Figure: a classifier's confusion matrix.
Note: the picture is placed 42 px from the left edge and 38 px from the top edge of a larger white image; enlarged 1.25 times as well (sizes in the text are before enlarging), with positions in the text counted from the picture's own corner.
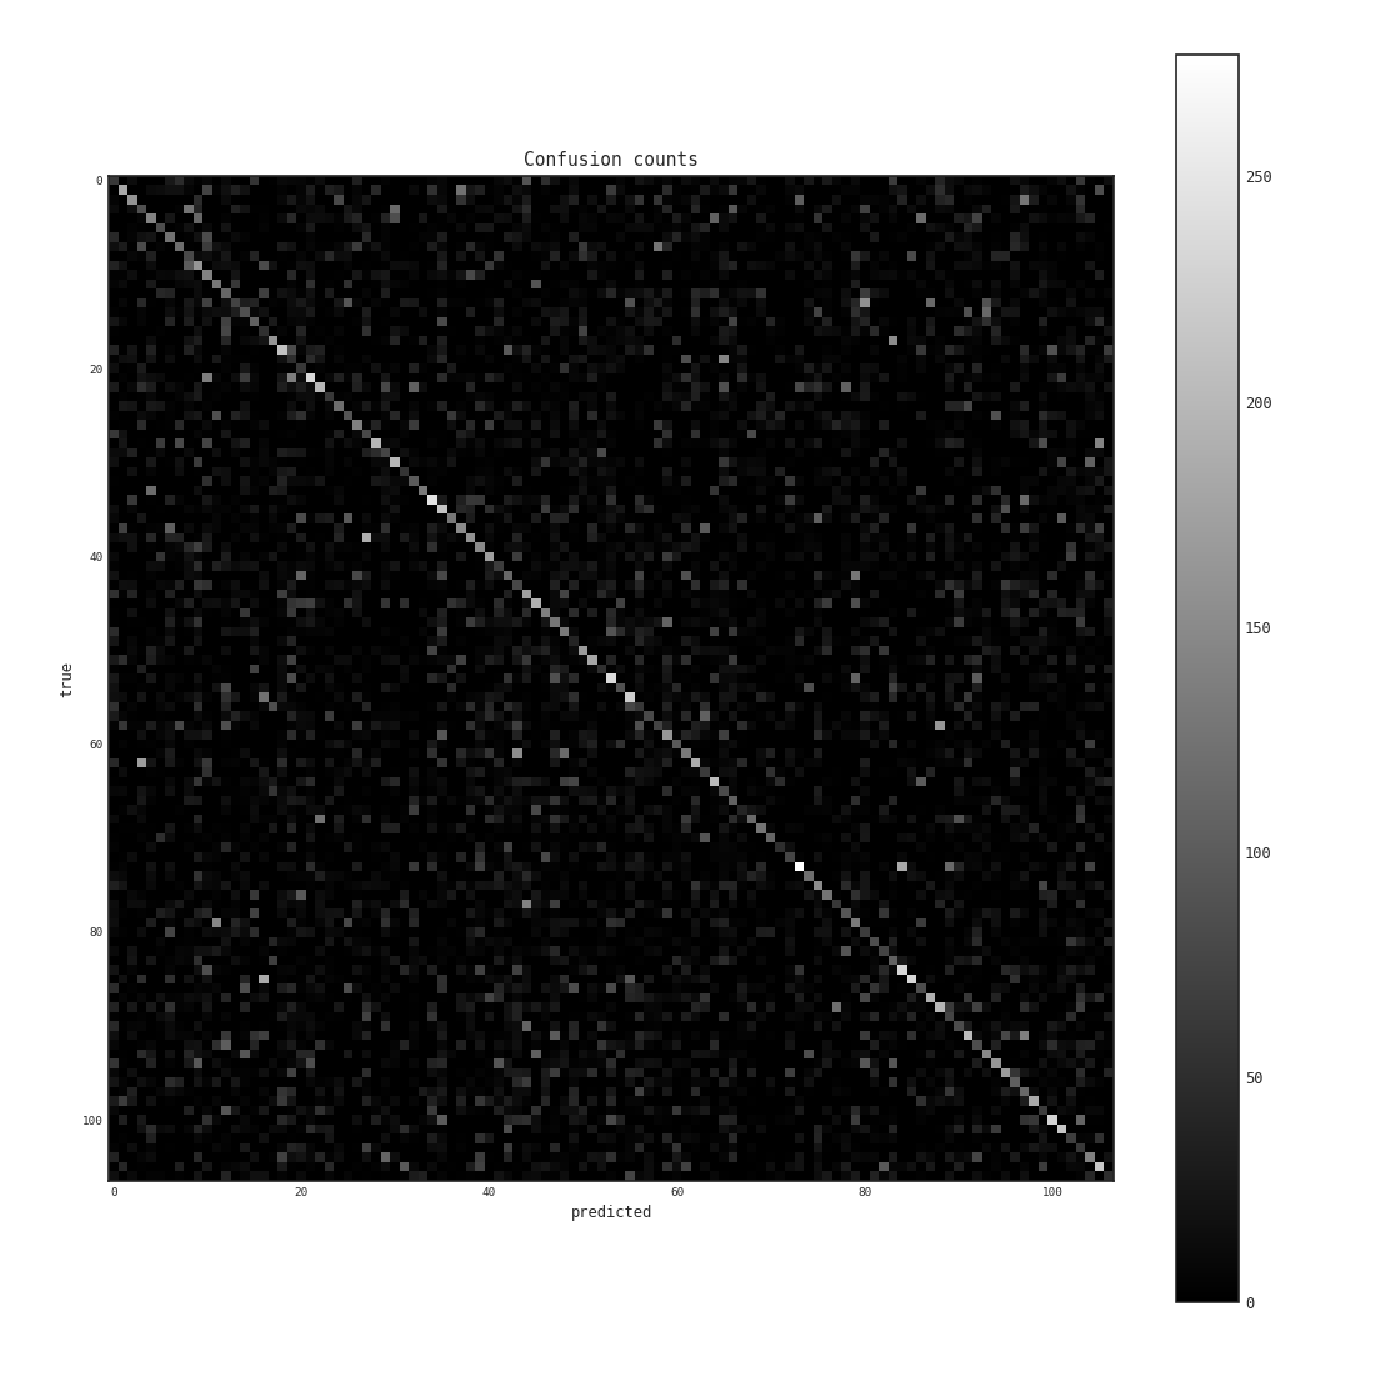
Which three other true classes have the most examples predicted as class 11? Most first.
79, 25, 92
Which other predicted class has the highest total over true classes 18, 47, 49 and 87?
103
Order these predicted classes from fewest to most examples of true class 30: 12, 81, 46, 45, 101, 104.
12, 45, 81, 46, 101, 104
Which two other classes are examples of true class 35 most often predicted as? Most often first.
95, 46
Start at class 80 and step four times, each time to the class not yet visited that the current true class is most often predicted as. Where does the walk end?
27
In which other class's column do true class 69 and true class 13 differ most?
80
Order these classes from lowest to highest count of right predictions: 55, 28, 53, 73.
28, 55, 53, 73
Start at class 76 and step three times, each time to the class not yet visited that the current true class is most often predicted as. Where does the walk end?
53
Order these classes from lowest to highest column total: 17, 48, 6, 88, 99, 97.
17, 88, 99, 48, 6, 97
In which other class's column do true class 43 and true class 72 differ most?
46
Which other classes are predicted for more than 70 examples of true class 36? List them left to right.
20, 25, 75, 101
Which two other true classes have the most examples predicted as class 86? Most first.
4, 64
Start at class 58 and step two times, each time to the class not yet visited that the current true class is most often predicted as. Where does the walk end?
77
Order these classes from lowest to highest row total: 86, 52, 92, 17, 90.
52, 90, 17, 92, 86
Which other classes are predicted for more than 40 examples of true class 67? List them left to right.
32, 38, 45, 103
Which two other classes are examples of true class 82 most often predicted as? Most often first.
78, 47
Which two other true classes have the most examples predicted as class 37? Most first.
1, 51
